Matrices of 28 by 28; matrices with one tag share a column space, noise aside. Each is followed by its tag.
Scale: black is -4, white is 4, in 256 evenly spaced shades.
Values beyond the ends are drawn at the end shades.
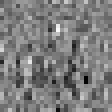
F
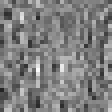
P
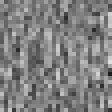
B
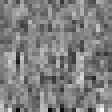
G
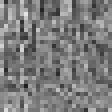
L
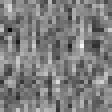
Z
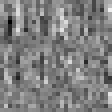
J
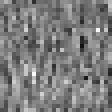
Z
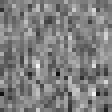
B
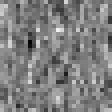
Z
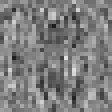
P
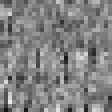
G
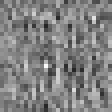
P
